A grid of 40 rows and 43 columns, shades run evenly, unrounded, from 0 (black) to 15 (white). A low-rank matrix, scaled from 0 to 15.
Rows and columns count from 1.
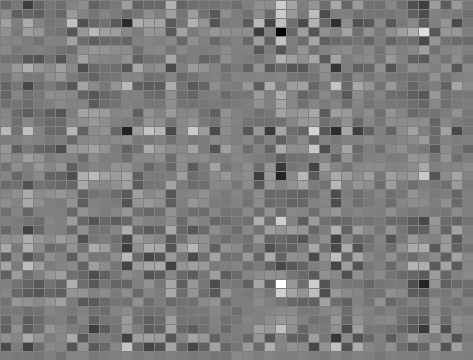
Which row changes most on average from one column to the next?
15
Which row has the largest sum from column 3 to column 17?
4
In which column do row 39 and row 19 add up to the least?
29
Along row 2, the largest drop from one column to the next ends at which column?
30
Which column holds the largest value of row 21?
31
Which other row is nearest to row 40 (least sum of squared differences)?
35
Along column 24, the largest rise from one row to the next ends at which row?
5
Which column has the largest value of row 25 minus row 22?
26
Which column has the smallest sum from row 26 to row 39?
39
